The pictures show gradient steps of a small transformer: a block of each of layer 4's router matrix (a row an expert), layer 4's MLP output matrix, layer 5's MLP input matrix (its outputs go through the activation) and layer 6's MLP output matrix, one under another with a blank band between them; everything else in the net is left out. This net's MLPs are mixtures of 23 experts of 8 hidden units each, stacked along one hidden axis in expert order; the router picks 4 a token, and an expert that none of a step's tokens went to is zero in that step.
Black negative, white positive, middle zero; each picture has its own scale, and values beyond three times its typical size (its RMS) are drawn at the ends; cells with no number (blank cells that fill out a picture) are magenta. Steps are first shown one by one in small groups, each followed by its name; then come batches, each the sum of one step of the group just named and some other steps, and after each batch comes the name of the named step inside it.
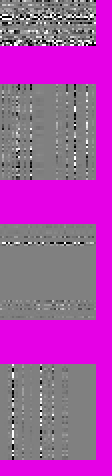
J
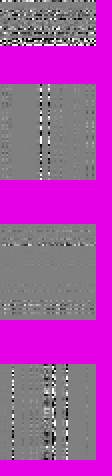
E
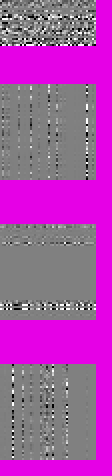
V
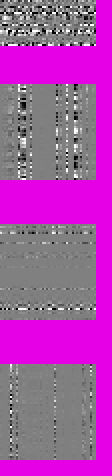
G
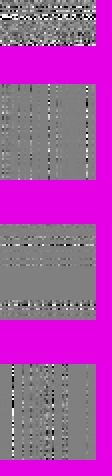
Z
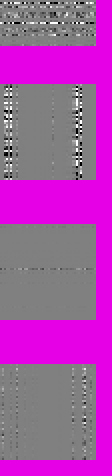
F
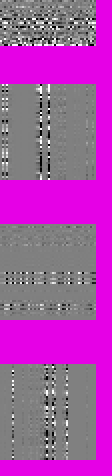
E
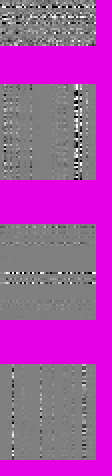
J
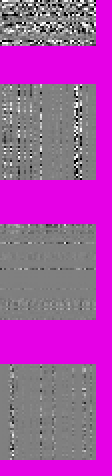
J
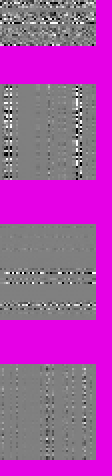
F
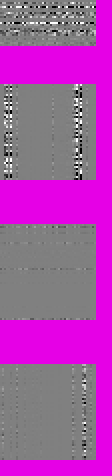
F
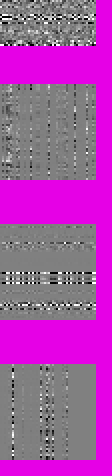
J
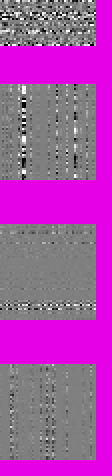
G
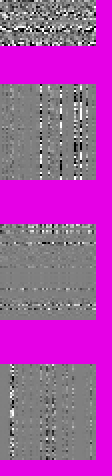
Z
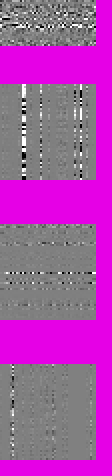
Z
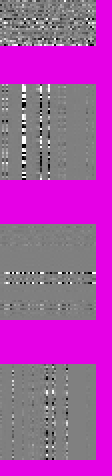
E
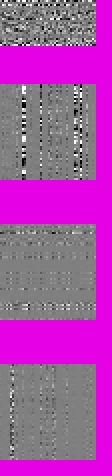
V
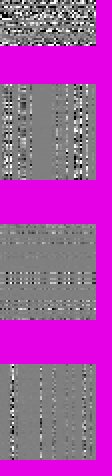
G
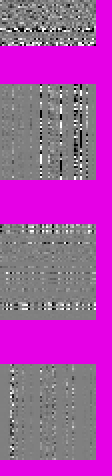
V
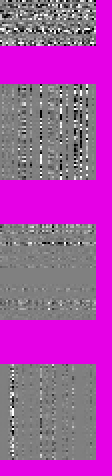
Z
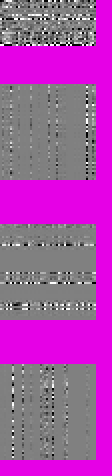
V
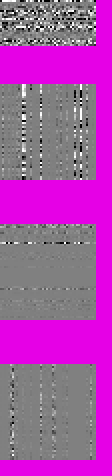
J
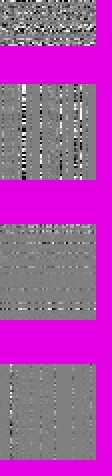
G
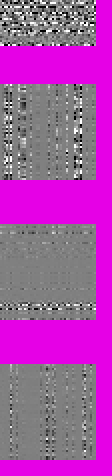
G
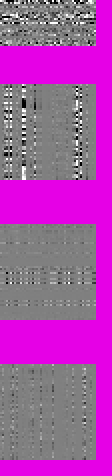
F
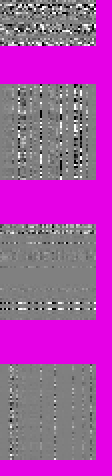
G
